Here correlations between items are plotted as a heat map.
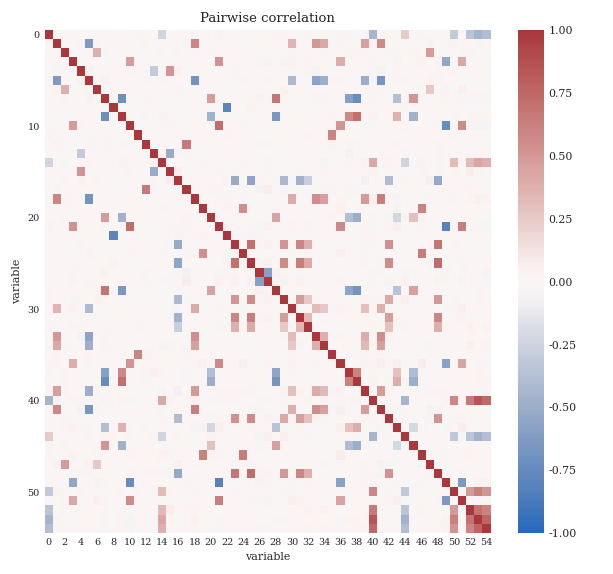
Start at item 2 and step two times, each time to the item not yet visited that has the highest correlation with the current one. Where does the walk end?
6
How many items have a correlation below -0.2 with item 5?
7
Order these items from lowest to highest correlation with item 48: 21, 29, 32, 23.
21, 32, 29, 23
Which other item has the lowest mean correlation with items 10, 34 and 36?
49
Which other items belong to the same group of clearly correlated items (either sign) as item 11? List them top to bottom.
35
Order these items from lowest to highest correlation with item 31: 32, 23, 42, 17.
17, 32, 42, 23
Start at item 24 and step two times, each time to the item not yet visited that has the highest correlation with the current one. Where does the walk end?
19
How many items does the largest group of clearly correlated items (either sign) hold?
8
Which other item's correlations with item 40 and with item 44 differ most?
53
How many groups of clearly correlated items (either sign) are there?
12
